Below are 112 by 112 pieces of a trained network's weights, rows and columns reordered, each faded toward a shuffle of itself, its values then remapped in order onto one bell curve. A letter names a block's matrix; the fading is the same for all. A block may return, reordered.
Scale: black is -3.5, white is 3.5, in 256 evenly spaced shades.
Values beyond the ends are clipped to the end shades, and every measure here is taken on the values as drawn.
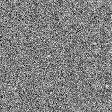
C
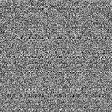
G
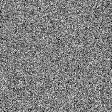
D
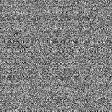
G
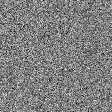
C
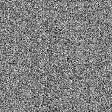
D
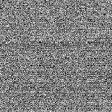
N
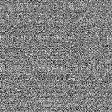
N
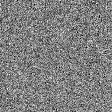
C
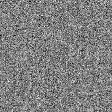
D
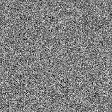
D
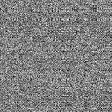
G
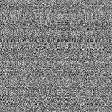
G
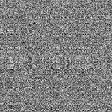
G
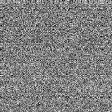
G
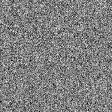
D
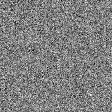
C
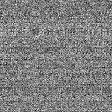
N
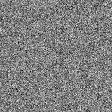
C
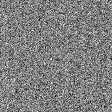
C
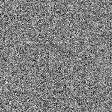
D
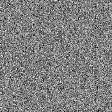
D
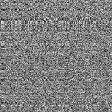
G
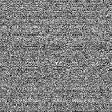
N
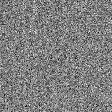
C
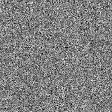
D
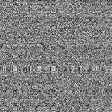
G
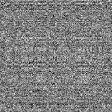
N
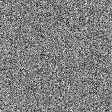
D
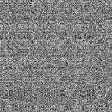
G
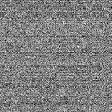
N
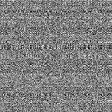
G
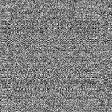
G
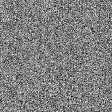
D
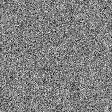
C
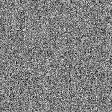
D
